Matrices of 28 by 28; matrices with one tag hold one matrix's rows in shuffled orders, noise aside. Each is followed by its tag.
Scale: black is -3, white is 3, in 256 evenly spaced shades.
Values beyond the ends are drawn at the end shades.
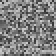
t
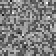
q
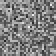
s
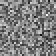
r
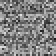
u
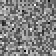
r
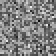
s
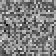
t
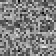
t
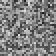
s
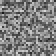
t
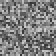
t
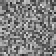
r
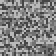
t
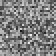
t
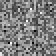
s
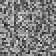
r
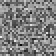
u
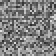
u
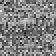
u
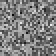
s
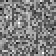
s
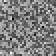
s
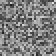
t
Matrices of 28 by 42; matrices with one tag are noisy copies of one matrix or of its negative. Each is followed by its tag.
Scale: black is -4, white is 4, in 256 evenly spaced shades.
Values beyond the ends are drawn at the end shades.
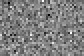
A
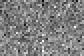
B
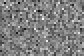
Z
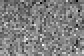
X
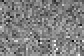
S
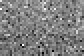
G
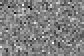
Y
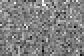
B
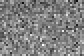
X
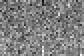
B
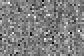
A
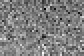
G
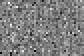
A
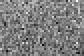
X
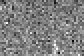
S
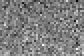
X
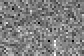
S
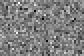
Z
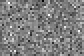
A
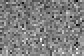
X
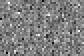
A
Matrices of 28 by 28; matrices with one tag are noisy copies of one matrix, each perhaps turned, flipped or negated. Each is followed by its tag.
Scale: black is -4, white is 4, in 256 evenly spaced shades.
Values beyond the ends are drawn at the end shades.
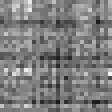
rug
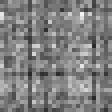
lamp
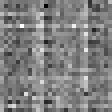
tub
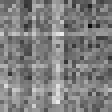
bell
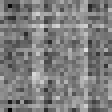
tub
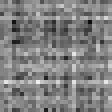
lamp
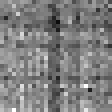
bell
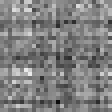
rug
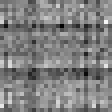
tub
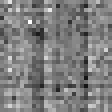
tub
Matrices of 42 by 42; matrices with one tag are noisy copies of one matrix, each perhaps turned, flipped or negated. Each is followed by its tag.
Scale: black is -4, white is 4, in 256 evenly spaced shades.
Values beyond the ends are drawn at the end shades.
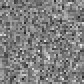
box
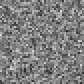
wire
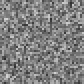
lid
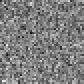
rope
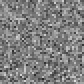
wire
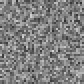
rope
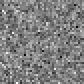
wire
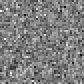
wire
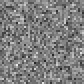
lid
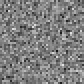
rope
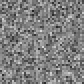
wire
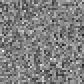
box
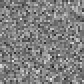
box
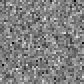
lid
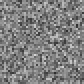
box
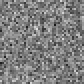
box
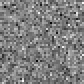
wire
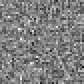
rope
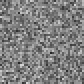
rope
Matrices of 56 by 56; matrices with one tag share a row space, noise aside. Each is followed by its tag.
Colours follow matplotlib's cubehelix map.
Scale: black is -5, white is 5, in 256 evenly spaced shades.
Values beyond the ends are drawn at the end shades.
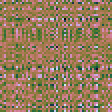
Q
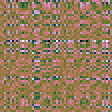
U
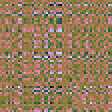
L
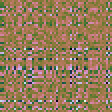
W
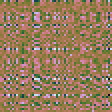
U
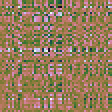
L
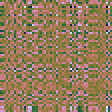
W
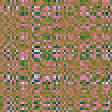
U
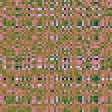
Q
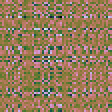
L
